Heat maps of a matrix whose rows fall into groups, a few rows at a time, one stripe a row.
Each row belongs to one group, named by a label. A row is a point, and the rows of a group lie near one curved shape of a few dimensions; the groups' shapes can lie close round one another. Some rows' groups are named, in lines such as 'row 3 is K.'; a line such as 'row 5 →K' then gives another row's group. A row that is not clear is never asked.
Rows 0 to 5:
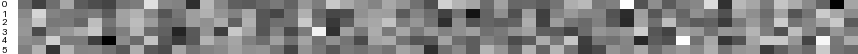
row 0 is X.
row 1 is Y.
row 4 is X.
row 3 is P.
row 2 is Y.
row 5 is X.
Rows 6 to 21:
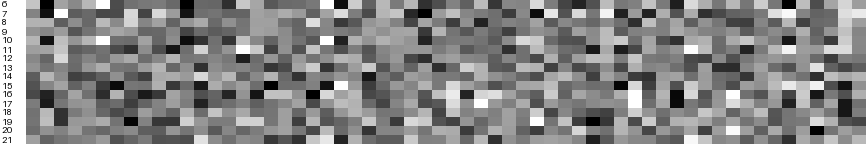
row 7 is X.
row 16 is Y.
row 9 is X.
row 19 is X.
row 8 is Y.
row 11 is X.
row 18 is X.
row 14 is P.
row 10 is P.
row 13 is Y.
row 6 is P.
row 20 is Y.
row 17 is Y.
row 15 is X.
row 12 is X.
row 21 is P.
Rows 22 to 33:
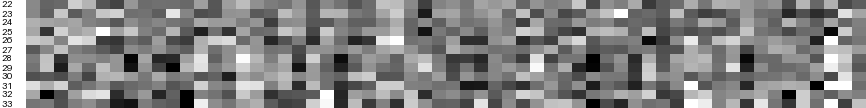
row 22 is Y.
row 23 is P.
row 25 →P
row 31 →X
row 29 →X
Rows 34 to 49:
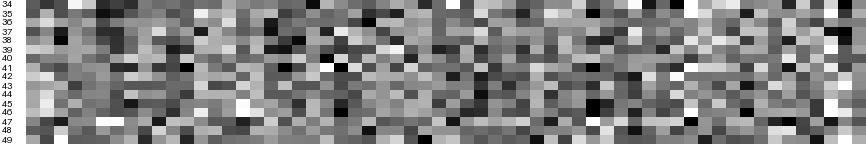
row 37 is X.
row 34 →Y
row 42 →Y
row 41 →P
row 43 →X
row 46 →X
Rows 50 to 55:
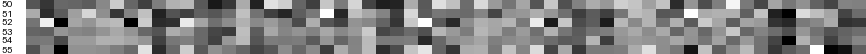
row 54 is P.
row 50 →Y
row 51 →P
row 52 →X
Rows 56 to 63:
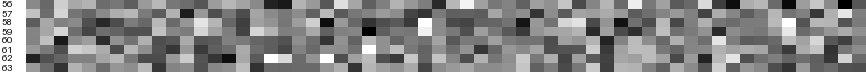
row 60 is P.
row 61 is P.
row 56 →Y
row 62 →Y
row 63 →P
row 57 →X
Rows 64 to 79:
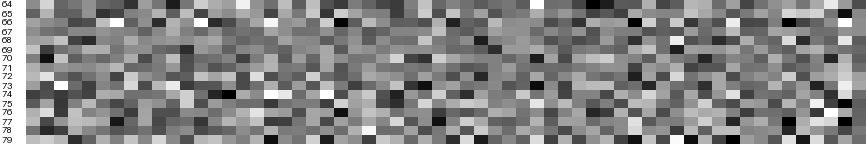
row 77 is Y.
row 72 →Y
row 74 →Y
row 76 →X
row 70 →X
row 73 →X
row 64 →X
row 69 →P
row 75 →X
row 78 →Y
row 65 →X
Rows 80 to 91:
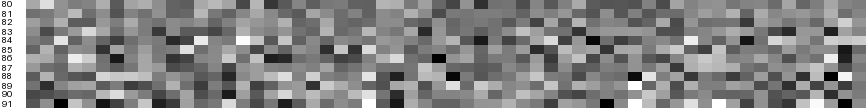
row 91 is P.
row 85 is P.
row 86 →Y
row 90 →Y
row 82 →X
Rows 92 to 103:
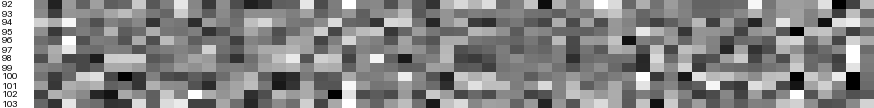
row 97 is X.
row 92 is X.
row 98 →Y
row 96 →X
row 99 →Y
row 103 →X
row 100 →Y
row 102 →P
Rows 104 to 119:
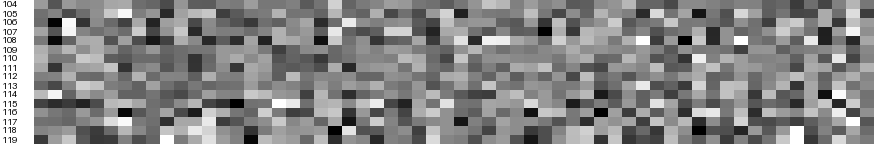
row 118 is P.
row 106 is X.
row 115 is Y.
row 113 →Y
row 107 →X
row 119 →P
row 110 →Y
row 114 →X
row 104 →P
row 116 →P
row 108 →Y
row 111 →P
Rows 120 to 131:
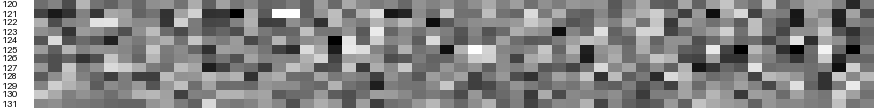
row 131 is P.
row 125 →Y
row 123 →P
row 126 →Y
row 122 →P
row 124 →P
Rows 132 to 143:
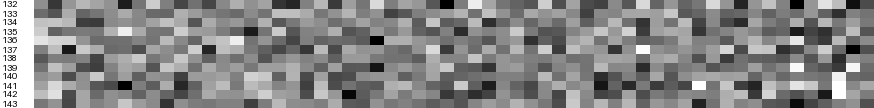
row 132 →Y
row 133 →Y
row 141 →X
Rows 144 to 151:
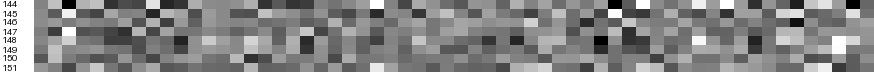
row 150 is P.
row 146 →P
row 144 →P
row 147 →X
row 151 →P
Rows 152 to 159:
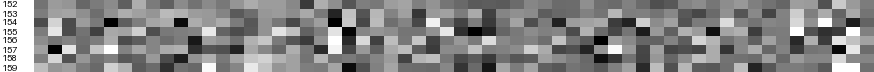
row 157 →P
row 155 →Y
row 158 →X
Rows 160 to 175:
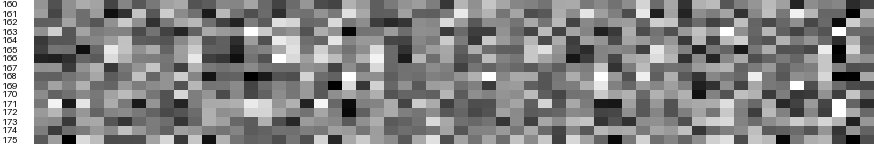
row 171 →X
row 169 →P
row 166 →Y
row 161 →X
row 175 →X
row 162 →Y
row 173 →P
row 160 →Y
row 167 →P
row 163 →X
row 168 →X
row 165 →Y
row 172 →X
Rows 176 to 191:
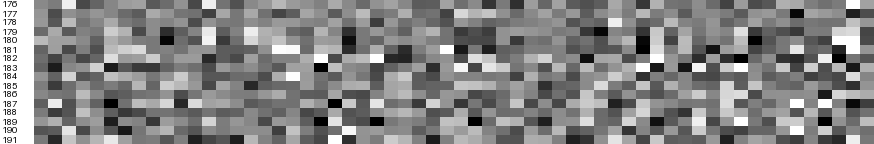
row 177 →Y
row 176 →X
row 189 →Y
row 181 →Y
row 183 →Y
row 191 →P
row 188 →Y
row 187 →P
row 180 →X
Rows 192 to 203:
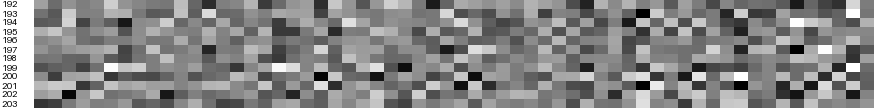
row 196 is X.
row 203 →Y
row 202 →P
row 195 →Y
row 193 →X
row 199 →Y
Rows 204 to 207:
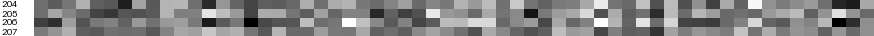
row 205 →P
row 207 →P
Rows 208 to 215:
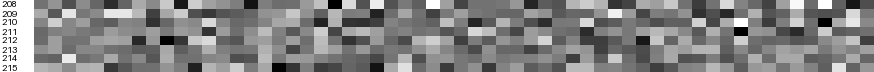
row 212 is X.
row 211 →Y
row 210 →Y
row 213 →P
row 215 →Y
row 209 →P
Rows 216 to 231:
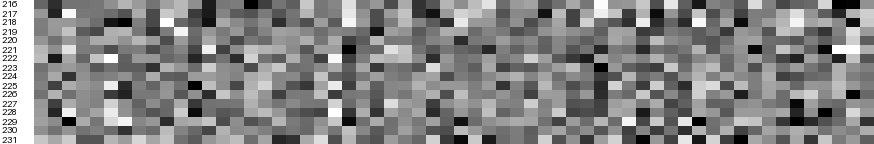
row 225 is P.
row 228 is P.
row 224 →X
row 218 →X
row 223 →P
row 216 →X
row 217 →X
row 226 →X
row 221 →X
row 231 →Y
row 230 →X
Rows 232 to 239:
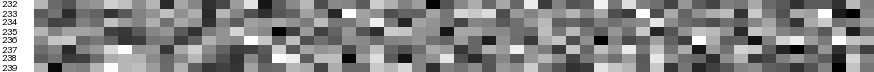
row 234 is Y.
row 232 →P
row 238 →Y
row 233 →X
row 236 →X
